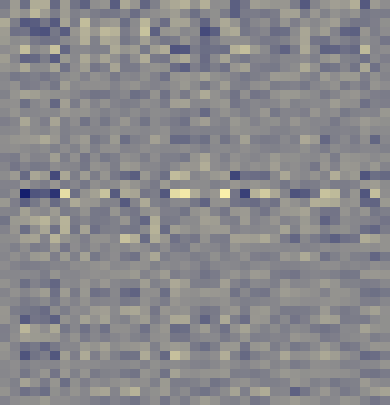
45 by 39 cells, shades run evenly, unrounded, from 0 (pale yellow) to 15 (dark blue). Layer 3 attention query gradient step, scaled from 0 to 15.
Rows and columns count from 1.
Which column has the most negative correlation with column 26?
30
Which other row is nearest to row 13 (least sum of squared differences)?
41
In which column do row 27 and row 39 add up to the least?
13
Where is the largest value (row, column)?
22, 3
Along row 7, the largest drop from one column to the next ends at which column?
7
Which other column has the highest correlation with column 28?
21
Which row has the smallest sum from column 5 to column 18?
27
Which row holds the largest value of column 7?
4
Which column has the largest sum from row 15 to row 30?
17
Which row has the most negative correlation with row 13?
19
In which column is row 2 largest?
24
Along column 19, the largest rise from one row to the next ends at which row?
23
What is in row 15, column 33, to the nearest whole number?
8
